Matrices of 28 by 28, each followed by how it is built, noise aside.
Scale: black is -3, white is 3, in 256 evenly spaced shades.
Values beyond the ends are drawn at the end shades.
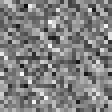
Toeplitz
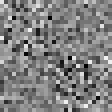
block diagonal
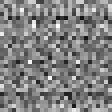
repeating columns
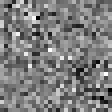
block diagonal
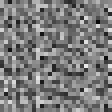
repeating rows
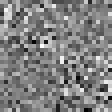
block diagonal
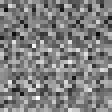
repeating columns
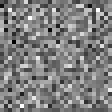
repeating columns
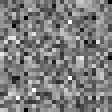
repeating rows
